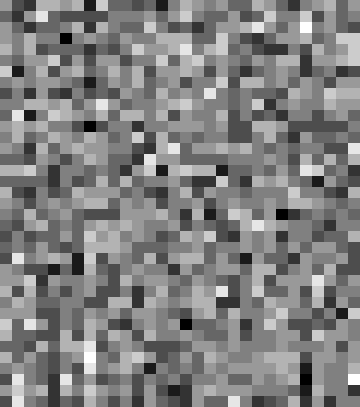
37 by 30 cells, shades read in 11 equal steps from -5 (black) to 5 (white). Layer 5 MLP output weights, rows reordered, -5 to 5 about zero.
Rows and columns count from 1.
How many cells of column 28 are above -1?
24
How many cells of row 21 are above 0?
12
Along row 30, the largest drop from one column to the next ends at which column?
16
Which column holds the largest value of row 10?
9
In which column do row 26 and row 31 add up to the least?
4
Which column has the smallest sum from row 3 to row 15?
8
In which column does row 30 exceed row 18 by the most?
3
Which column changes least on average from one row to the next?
20
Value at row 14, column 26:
0
